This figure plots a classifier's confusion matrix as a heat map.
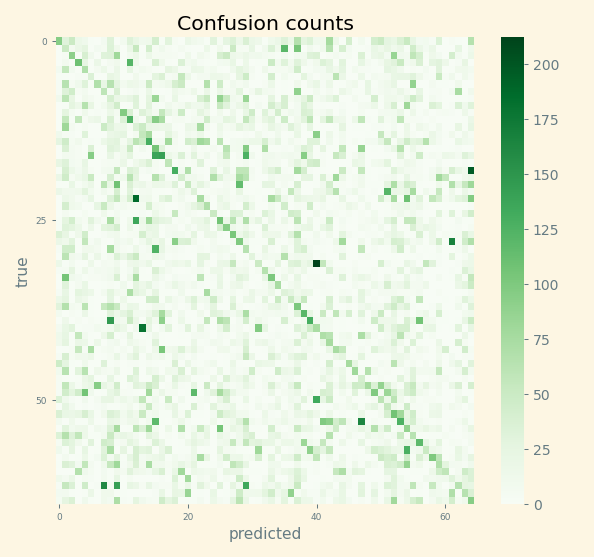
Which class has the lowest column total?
60
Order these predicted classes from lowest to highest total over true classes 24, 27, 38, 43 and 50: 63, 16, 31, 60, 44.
31, 60, 44, 63, 16
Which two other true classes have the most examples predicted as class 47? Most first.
53, 15
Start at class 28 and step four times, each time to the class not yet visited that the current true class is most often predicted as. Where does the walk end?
54
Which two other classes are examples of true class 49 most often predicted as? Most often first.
21, 4
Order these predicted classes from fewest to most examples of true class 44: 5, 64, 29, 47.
64, 5, 47, 29
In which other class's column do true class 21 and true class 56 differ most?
51
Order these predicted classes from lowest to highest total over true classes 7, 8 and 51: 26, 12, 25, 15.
12, 26, 15, 25
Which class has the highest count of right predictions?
16
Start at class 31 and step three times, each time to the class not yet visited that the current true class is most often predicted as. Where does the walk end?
14
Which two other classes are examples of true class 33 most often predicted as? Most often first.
1, 12
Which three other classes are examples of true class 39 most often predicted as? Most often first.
8, 56, 16
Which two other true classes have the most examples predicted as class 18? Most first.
28, 24
